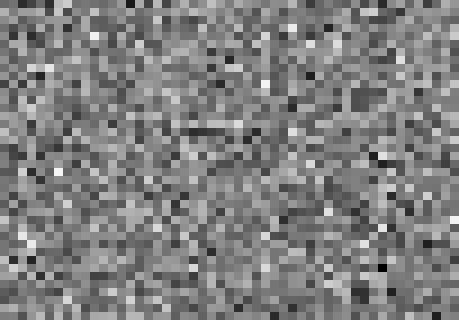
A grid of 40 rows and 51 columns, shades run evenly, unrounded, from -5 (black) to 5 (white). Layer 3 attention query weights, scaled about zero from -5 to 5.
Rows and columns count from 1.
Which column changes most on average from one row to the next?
43
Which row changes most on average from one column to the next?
20
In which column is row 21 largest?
35
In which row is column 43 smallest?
34
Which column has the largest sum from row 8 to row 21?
17
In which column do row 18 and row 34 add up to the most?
2
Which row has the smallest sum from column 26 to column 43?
39
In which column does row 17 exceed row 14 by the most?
33
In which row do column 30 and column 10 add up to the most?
11
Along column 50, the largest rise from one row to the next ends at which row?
22
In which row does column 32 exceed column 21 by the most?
25
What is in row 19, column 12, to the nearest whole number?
1
